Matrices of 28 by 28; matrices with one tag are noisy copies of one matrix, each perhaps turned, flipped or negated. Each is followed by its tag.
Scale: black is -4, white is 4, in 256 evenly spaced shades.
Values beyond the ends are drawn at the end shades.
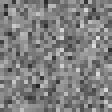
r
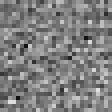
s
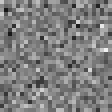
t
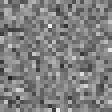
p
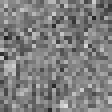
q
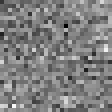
q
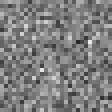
t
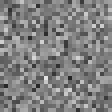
t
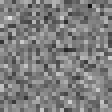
r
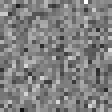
r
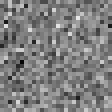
r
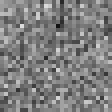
q
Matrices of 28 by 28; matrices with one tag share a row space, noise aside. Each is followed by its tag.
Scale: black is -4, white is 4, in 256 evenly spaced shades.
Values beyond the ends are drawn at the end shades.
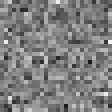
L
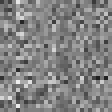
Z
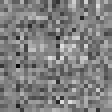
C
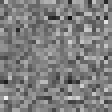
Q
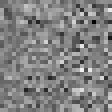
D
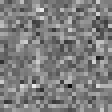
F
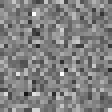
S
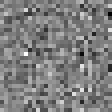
D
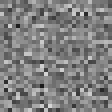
L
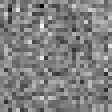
L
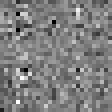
Z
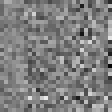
D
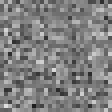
L
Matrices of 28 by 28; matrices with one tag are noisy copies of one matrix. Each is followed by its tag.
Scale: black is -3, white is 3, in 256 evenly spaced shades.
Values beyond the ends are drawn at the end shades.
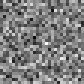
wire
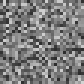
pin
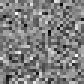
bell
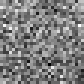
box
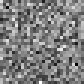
box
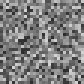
bell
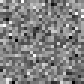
box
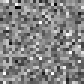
box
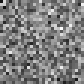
pin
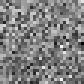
box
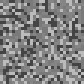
bell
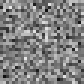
bell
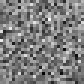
box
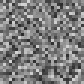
wire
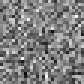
pin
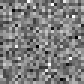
bell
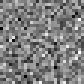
wire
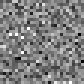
wire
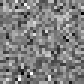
box
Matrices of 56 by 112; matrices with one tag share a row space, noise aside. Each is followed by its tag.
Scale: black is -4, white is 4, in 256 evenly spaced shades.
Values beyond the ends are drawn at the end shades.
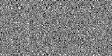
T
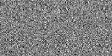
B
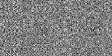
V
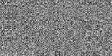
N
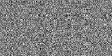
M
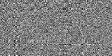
V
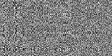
V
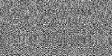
T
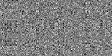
N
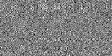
B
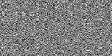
N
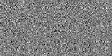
B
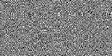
B
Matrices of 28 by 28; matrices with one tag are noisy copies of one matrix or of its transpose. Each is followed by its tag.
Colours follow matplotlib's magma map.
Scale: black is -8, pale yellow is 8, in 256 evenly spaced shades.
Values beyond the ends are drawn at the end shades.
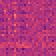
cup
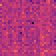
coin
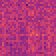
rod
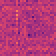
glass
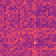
rod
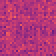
glass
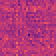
glass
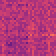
rod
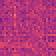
cup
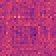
glass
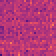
coin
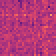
cup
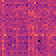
rod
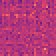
cup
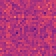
glass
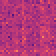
coin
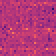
rod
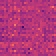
cup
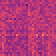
rod
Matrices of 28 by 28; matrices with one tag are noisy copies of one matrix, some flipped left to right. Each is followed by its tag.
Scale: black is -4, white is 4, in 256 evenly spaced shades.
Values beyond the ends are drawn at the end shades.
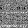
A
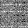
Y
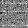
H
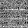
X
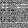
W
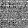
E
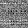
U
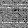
W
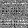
U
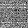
W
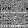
A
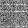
Y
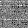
E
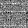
H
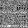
A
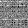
E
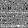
A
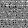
E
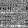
A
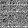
Y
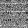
H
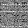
Y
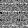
H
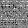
E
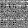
E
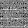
X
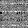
H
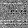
U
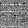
Y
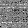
W
